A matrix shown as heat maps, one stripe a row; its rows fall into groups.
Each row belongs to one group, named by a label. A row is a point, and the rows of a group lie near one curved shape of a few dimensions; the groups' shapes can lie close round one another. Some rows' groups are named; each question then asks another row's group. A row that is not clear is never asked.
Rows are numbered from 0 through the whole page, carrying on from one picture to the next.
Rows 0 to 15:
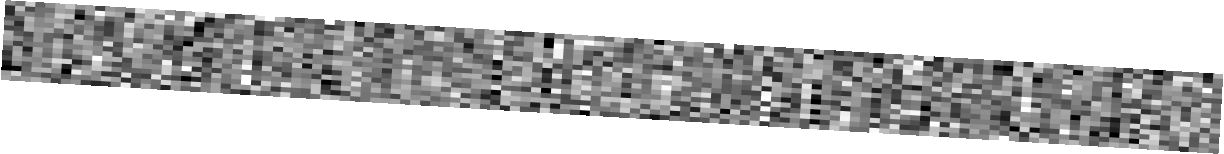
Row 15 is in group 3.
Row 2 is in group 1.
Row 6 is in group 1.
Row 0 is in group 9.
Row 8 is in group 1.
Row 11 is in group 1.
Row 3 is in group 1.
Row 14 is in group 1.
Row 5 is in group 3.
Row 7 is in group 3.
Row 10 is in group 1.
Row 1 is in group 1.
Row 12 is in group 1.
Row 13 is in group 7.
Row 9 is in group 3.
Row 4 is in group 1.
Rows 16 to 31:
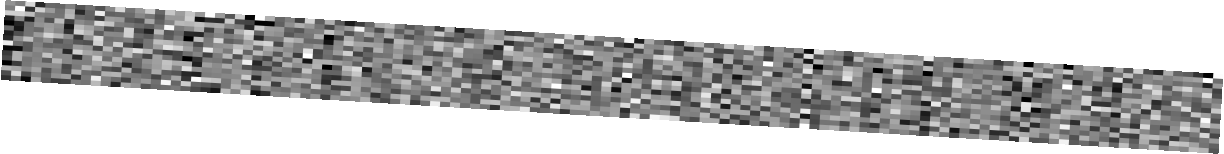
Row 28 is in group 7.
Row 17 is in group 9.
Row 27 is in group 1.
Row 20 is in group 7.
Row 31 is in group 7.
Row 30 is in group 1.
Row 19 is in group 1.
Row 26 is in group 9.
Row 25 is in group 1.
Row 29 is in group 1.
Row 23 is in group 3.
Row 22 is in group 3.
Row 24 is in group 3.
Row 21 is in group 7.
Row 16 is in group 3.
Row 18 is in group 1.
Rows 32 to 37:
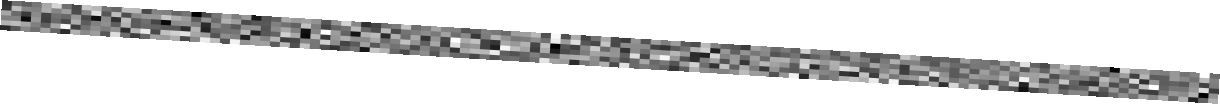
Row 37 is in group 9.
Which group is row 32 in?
1
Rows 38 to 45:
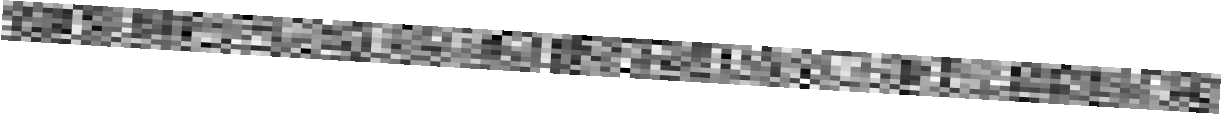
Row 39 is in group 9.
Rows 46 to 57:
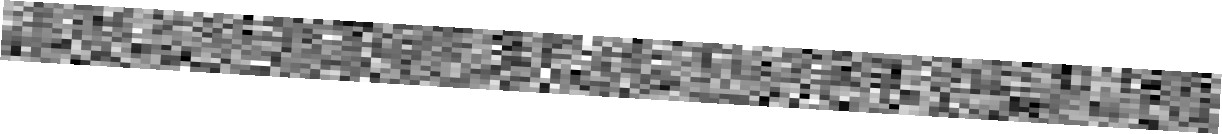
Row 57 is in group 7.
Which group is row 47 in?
3
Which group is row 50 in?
3
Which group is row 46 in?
3
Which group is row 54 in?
9
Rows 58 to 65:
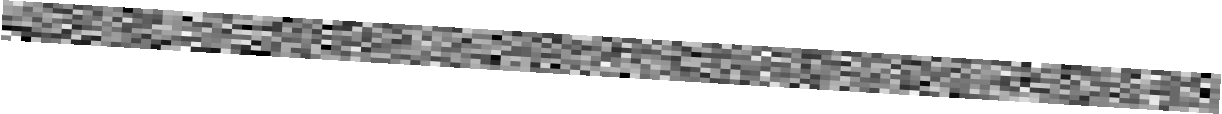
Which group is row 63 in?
1
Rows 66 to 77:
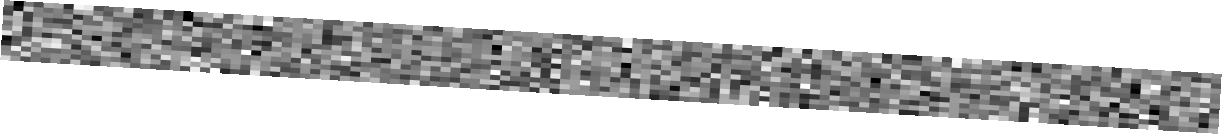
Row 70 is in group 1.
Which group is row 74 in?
3
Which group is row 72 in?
3
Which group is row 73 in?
3
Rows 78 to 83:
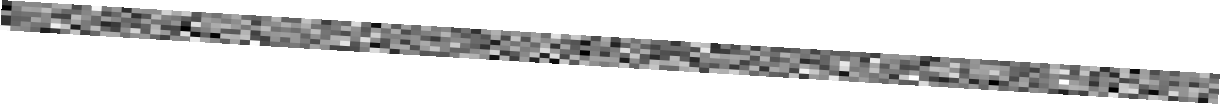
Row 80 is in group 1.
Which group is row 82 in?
1
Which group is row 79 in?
3
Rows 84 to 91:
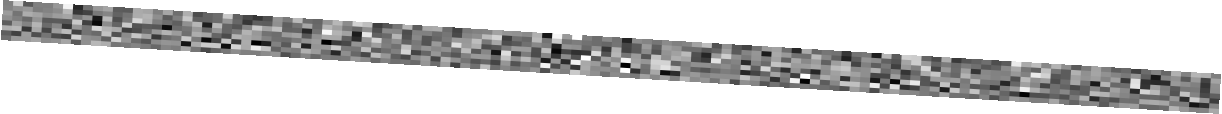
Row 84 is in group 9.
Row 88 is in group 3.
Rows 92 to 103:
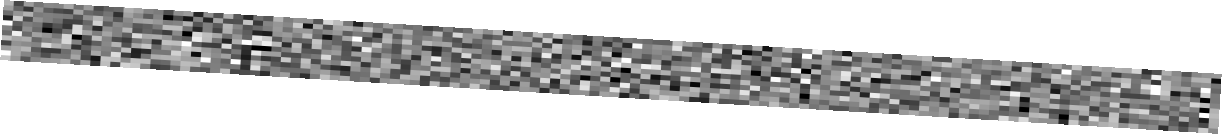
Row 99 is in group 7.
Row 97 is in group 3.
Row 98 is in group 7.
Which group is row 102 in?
3
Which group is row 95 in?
9
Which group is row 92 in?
1
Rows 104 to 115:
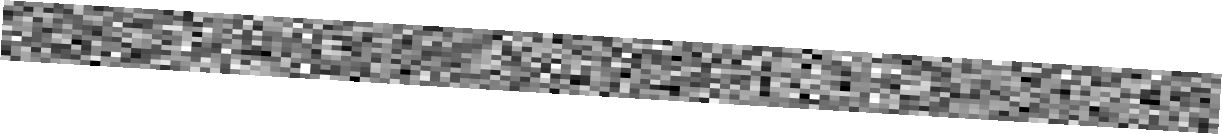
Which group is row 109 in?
3
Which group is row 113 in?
3
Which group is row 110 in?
1
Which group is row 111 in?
7
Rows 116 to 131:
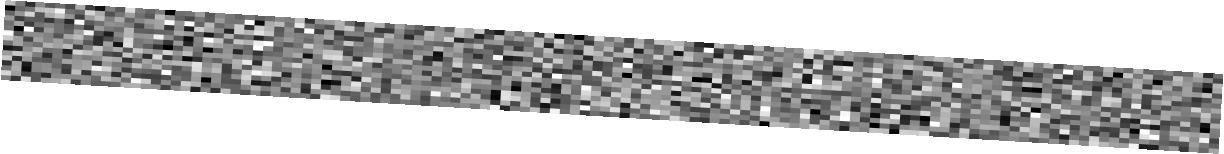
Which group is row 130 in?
3
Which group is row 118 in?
3
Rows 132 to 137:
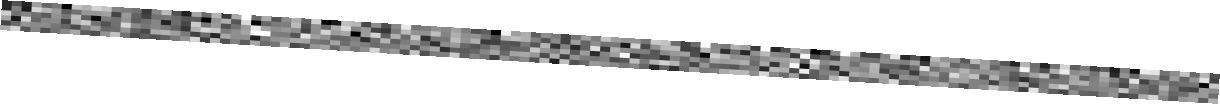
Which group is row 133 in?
3
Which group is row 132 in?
1
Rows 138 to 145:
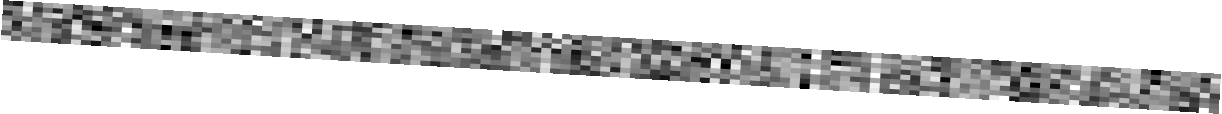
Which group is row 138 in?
3
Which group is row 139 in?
3
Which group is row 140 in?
3
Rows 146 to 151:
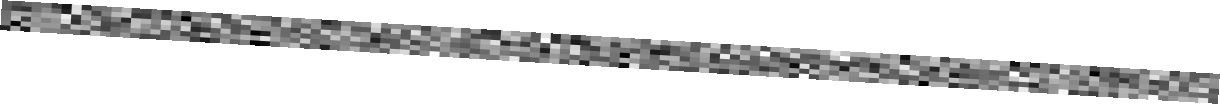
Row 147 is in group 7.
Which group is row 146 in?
9
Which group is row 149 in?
9
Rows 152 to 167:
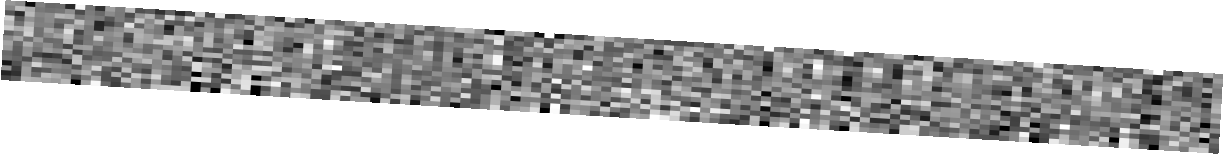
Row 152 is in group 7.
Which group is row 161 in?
1
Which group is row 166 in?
1
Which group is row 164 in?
7
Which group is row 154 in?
3
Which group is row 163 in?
1
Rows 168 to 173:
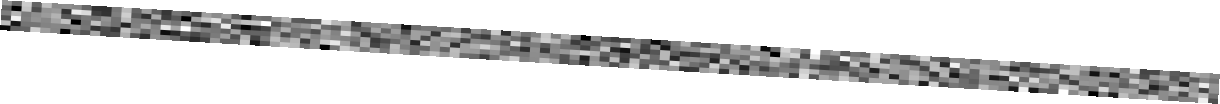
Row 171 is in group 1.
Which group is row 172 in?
3
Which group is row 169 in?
7
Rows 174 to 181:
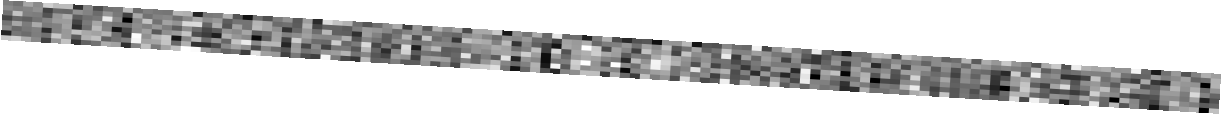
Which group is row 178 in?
7
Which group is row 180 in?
1
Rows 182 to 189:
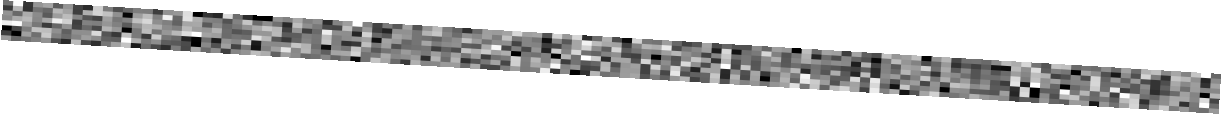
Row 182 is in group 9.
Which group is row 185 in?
9
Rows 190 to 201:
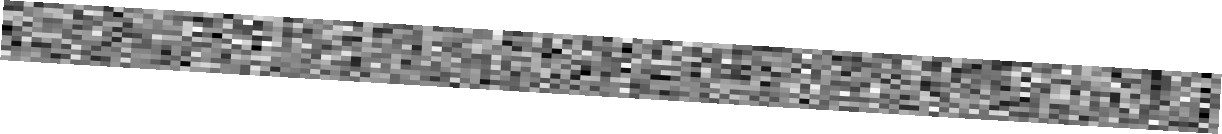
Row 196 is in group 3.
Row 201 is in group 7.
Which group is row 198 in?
9
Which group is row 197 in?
3
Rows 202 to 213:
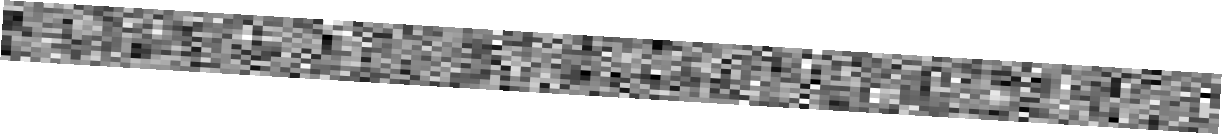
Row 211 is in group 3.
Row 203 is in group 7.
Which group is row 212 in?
1
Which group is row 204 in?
3
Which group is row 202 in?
3
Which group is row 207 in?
1
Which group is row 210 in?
3
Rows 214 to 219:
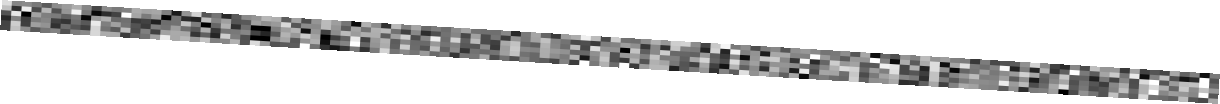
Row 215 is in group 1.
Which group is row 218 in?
9
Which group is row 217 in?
9
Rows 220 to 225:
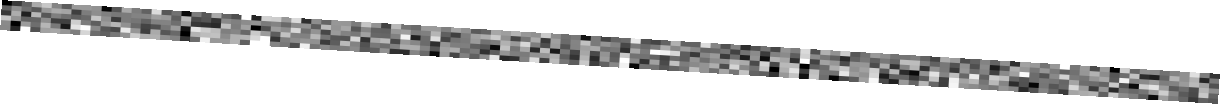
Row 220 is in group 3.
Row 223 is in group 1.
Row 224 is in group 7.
